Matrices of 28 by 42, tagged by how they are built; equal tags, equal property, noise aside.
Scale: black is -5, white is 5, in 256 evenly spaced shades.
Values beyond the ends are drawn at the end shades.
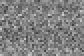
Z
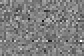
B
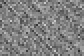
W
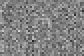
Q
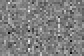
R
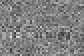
Q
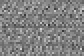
Z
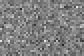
B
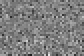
B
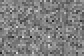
B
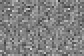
Z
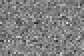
B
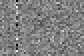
R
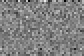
B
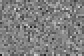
B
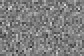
Z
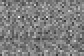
Z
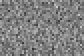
Z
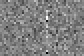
R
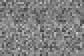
Z
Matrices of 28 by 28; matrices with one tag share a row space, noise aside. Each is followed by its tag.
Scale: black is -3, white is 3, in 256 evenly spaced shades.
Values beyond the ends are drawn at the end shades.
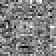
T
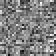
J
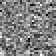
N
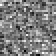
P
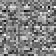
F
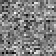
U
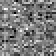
U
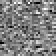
P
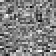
T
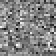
J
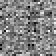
N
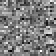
J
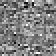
U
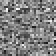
J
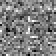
N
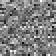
F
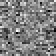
J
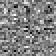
U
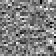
J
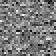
J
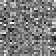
F
